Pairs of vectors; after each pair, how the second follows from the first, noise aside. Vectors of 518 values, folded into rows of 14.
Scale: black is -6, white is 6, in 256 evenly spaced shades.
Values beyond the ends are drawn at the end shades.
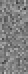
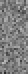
negated.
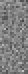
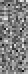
negated, scaled up.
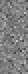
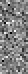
reversed, negated, scaled up.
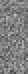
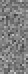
negated.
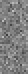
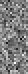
reversed, scaled up.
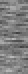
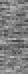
copied.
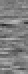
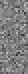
shuffled.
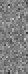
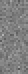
reversed, shrunk.
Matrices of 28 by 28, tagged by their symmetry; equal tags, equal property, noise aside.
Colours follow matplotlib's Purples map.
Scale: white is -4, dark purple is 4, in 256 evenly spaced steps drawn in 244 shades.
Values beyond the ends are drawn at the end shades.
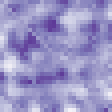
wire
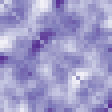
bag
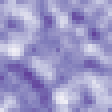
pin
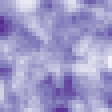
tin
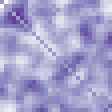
bag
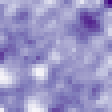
pin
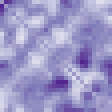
bag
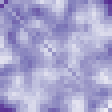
bag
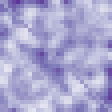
pin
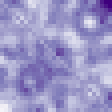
pin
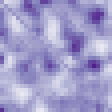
wire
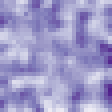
tin
